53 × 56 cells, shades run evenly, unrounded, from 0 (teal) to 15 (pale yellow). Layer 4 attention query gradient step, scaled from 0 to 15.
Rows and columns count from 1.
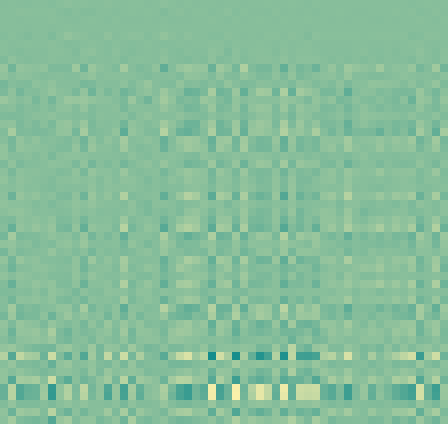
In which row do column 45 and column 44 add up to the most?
45
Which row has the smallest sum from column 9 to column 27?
50
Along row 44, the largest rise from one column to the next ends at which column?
37
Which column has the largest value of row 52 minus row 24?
7
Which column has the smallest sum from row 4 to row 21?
44
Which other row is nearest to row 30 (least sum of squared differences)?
39
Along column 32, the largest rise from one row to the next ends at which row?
49
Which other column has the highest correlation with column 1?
26
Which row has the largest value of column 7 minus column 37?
48
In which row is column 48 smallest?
17
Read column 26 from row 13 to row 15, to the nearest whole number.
9 7 7
